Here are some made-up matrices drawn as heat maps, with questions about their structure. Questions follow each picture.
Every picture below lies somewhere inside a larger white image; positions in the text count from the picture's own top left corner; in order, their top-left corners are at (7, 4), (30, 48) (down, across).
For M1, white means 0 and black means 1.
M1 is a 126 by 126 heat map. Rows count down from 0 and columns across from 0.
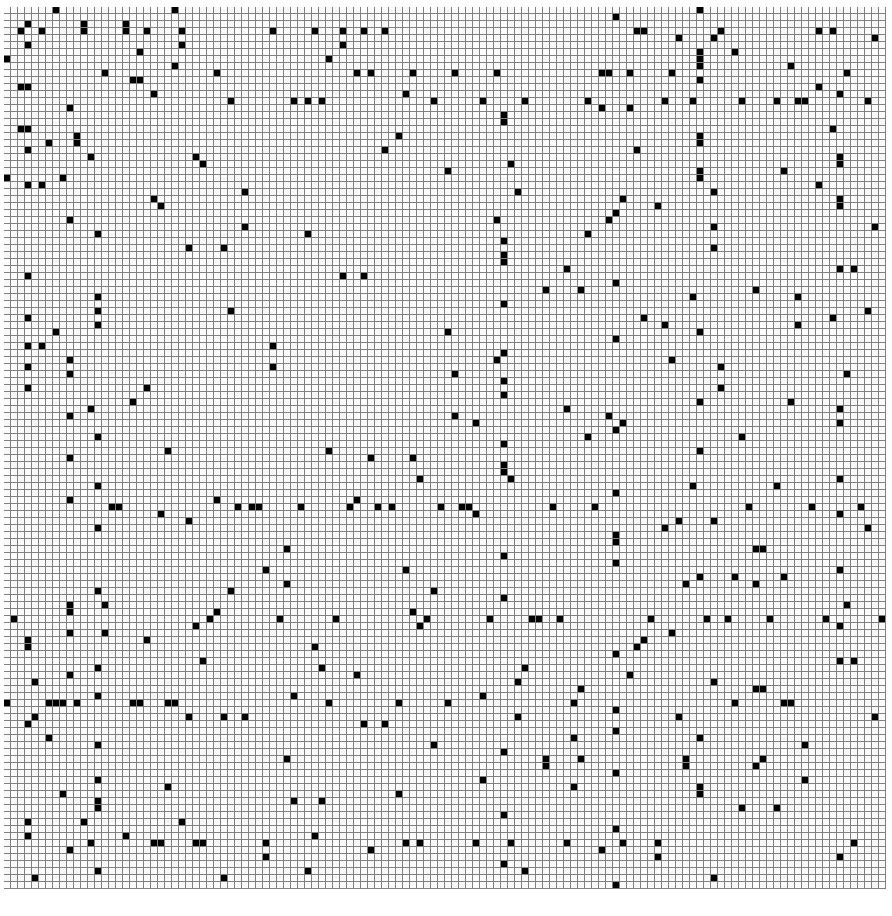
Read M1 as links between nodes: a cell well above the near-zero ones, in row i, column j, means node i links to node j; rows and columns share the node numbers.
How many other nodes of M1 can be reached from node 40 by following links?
5
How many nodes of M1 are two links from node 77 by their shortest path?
2
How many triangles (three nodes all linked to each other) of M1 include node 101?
7
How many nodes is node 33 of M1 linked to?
1
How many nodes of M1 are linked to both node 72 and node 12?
1
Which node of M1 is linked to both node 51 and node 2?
node 3
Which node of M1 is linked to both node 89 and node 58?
node 9
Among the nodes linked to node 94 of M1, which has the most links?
node 13
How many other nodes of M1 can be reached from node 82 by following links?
5
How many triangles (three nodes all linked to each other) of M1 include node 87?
0
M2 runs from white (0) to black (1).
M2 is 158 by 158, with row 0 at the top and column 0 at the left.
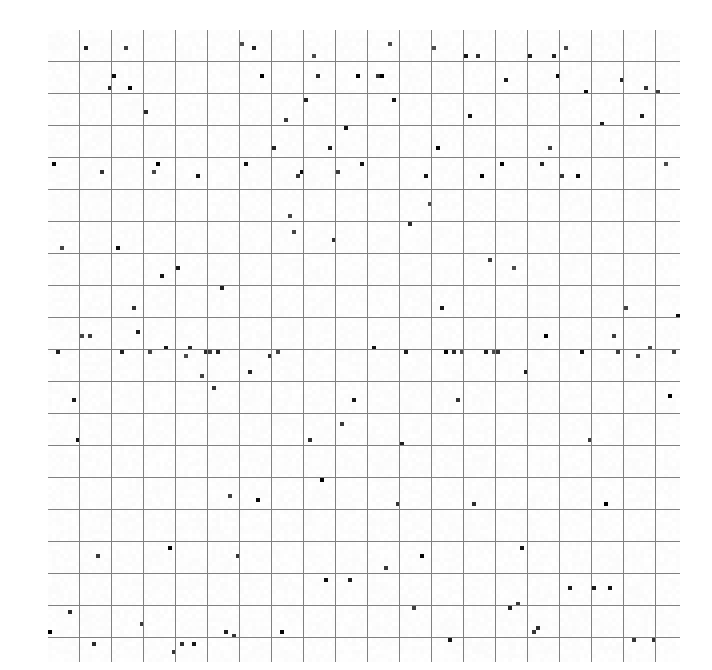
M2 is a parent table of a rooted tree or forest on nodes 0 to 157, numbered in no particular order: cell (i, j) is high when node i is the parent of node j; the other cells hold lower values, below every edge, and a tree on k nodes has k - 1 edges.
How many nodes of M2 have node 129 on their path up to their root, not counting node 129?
8
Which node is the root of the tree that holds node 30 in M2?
4
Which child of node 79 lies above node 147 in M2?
81
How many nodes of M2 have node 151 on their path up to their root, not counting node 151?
2
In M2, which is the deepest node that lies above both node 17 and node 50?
54
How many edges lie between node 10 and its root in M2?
2
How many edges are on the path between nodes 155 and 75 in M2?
5
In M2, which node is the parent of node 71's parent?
117
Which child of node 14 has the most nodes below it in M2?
15
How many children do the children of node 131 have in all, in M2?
2
